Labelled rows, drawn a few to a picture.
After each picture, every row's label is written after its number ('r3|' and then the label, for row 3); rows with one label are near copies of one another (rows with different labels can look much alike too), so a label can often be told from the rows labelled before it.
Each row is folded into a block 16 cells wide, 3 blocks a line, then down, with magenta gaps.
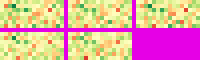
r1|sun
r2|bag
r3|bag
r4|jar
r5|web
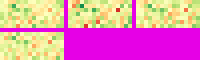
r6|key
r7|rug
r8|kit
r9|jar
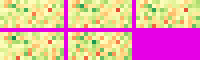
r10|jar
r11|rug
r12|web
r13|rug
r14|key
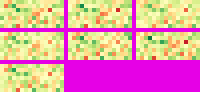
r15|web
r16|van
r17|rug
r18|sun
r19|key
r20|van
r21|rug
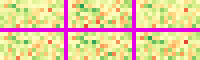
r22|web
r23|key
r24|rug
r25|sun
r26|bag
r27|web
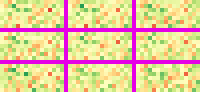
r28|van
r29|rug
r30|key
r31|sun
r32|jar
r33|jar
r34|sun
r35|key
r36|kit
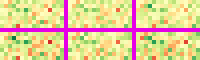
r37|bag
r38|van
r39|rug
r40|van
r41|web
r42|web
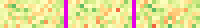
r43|key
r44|van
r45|web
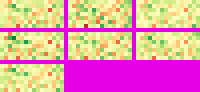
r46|kit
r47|key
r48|rug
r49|sun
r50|bag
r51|key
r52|sun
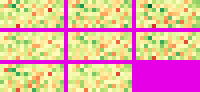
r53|jar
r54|sun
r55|key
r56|bag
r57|bag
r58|bag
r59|web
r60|kit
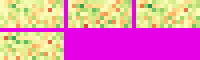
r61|kit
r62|key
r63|web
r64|sun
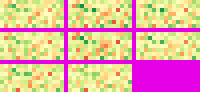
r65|sun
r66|sun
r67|bag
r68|web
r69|web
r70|sun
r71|van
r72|bag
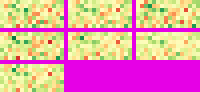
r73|bag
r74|kit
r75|sun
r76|van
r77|rug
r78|bag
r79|jar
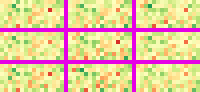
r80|van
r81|kit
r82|rug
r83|van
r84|kit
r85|rug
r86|van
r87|web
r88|kit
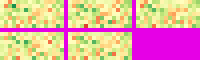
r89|sun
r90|key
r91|web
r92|bag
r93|key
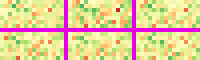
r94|jar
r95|kit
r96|rug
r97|web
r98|web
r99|bag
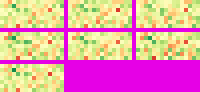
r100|jar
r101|van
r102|kit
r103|rug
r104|web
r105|web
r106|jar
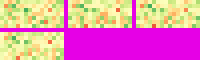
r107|key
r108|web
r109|web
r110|rug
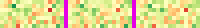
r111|kit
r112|kit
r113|van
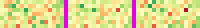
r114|key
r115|van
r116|jar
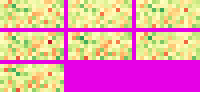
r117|sun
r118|jar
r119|web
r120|kit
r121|web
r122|rug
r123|web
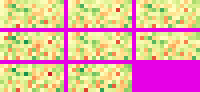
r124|key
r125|kit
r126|key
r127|sun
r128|kit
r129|web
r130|van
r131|key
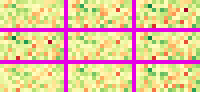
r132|web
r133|bag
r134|van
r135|jar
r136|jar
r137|rug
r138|key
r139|kit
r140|kit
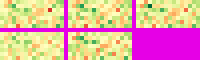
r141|kit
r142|key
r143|sun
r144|bag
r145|sun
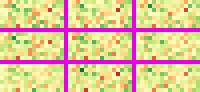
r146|bag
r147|kit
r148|jar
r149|van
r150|key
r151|key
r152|key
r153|jar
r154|rug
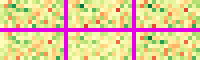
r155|sun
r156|rug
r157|jar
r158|kit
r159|rug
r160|sun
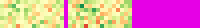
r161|bag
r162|key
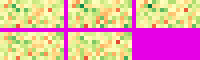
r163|web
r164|web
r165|rug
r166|key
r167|kit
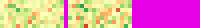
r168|web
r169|web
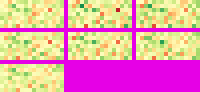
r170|van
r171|jar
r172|sun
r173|bag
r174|sun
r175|key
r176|key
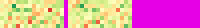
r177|van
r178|rug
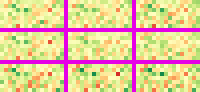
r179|bag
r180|sun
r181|key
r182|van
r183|web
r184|key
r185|web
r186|rug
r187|sun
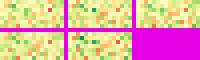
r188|kit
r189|sun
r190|kit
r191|web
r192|sun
